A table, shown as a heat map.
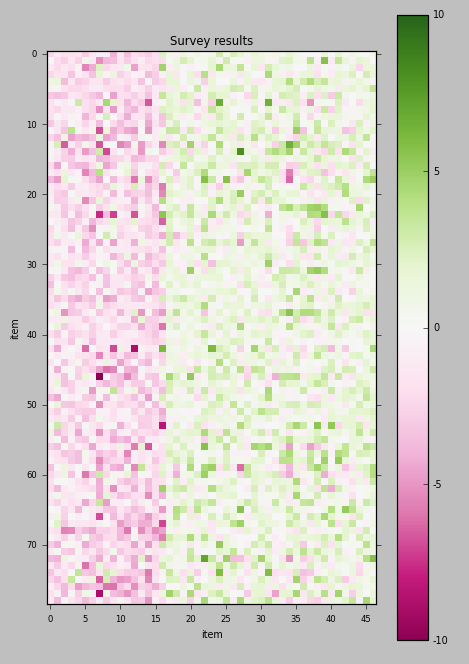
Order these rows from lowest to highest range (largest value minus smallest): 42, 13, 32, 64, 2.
32, 64, 2, 13, 42
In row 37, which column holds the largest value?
34
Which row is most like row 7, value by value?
74
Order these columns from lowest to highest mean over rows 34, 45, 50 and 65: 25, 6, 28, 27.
6, 28, 25, 27
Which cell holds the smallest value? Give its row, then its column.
46, 7
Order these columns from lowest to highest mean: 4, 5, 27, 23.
5, 4, 27, 23
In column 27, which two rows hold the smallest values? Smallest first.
59, 27
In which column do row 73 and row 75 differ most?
7
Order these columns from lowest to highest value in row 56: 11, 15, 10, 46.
11, 15, 10, 46
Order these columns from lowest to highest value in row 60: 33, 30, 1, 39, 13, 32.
39, 33, 1, 13, 30, 32
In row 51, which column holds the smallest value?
16
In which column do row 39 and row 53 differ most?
38
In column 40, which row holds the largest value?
53
